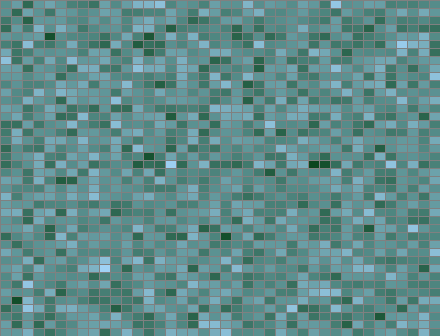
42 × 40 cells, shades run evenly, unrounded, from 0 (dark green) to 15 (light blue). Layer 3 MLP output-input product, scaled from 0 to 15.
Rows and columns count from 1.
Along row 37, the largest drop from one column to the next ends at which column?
6
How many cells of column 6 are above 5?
35
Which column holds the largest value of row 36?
3
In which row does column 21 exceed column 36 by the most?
11
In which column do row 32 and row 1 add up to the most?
31
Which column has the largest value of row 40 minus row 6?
9
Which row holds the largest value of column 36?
21
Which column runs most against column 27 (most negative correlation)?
30
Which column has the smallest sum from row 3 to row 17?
24
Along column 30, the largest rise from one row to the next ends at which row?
22
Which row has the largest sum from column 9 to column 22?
33
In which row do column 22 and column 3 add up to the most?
36
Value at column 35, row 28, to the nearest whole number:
10
